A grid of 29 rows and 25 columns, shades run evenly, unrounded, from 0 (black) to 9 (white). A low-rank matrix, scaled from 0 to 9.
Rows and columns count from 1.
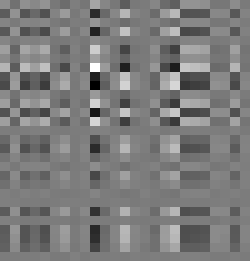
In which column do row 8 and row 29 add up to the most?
10
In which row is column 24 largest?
8
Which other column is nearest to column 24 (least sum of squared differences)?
1
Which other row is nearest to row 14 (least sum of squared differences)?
12
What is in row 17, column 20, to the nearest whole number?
3
